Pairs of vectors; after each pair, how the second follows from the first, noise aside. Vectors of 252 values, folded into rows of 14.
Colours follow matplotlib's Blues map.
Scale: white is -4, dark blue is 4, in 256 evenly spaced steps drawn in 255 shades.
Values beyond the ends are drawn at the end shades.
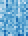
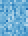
wrapped around, shrunk.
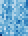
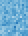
wrapped around, shrunk.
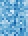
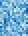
wrapped around.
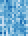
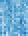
shrunk.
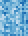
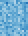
wrapped around, shrunk.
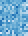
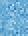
wrapped around, shrunk.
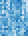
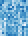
reversed.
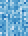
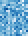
wrapped around.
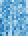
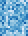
wrapped around.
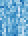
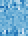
partly zeroed.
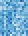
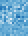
negated, partly zeroed.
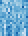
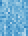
shrunk.
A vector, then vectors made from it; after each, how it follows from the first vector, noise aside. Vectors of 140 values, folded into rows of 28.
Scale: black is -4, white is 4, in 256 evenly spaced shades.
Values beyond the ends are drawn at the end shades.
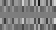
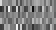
reversed, negated.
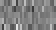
reversed, negated, partly zeroed.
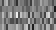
wrapped around.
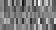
sign-scrambled.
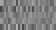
reversed, negated, shrunk.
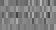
wrapped around, negated, shrunk.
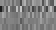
reversed, negated, partly zeroed.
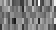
sign-scrambled.
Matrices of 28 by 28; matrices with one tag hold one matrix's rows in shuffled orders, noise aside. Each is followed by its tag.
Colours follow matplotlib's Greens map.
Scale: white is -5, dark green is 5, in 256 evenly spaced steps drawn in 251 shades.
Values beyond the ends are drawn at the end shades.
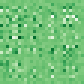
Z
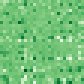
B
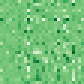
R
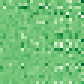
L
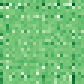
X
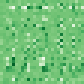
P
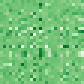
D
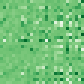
L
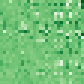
L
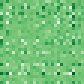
X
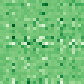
P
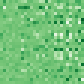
L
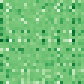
X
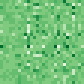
R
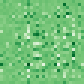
R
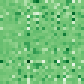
R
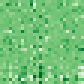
D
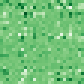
B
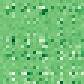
P
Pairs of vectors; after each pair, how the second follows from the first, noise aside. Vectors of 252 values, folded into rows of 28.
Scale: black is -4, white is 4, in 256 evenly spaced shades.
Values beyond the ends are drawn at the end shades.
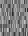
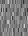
wrapped around, negated, partly zeroed.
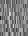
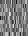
copied.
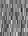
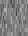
reversed, negated, shrunk.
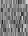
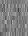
reversed, negated, shrunk.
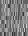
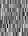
wrapped around, negated.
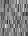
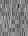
wrapped around, shrunk.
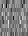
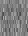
wrapped around, shrunk.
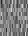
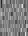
partly zeroed.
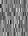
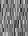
sign-scrambled.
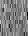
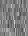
wrapped around, negated, shrunk.
